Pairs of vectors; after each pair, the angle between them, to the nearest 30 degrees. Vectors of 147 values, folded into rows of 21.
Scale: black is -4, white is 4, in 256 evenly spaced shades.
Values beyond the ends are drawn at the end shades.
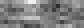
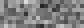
60 degrees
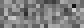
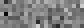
120 degrees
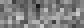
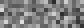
90 degrees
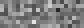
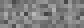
90 degrees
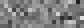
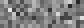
30 degrees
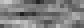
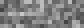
120 degrees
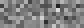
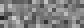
90 degrees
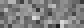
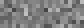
90 degrees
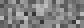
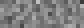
90 degrees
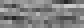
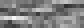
150 degrees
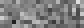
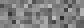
60 degrees
